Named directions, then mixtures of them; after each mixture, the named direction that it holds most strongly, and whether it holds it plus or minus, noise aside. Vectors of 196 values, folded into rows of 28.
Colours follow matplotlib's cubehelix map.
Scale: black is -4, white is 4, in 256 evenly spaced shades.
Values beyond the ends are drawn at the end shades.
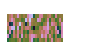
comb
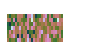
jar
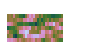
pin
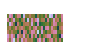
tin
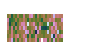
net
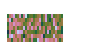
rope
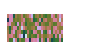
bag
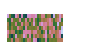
rope, minus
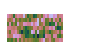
pin, minus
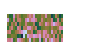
bag, minus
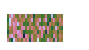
rope, plus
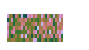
rope, minus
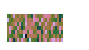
bag, minus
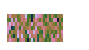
jar, minus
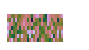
jar, minus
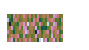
net, plus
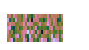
jar, minus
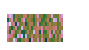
bag, plus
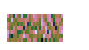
rope, minus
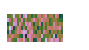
bag, minus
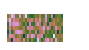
rope, plus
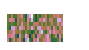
jar, plus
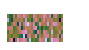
bag, minus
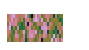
net, minus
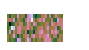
jar, plus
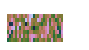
comb, plus
